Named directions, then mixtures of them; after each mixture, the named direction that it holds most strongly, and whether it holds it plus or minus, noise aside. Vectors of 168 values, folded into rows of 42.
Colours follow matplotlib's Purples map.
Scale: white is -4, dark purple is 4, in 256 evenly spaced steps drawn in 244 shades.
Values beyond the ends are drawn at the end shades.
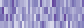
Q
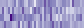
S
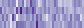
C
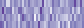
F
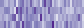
Q, minus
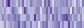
F, minus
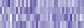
C, plus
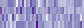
C, plus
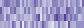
Q, plus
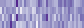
C, minus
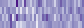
C, minus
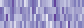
Q, plus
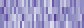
Q, plus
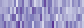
S, plus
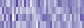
C, minus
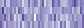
F, plus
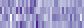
C, plus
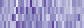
C, plus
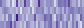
C, minus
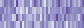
Q, plus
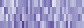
Q, minus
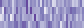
Q, minus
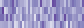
Q, plus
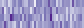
S, plus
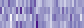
C, plus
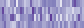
S, plus
